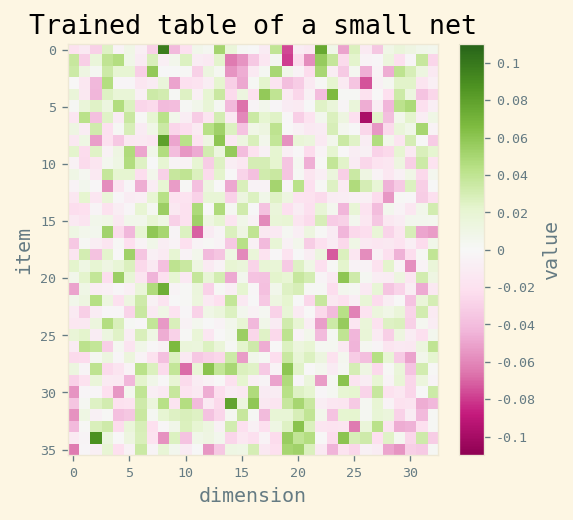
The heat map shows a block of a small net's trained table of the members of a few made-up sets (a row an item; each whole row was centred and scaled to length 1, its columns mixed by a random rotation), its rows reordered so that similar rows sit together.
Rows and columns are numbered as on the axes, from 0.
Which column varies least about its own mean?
1
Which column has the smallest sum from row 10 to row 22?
28
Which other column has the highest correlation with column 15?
26
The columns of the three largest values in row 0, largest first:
8, 22, 13
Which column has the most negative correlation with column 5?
15
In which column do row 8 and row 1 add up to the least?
19
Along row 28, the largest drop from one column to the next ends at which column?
10
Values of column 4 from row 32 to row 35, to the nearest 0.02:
-0.04 -0.02 0 -0.02
